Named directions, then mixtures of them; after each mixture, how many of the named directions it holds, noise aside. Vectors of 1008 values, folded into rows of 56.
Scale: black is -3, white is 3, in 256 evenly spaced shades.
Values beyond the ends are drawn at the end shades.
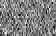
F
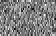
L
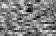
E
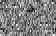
three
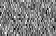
two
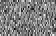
one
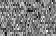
two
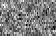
two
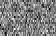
three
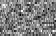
three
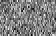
one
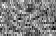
three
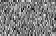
one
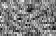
three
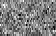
two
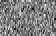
one
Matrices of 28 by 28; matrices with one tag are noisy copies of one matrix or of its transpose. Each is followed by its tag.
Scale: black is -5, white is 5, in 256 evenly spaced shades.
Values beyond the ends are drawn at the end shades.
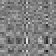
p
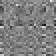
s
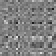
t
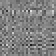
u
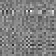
u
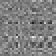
t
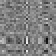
p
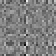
s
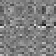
s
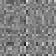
s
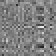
p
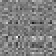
t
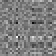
t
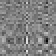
p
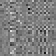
u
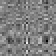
p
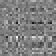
t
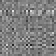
u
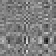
p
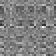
s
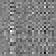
u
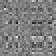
t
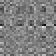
s
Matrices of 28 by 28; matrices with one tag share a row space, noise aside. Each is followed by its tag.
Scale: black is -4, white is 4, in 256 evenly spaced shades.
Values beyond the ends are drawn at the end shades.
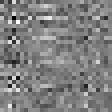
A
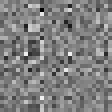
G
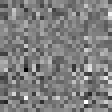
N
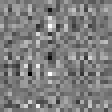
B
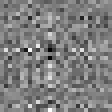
B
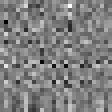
G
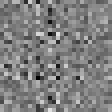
B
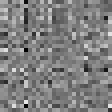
N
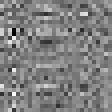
A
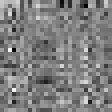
A
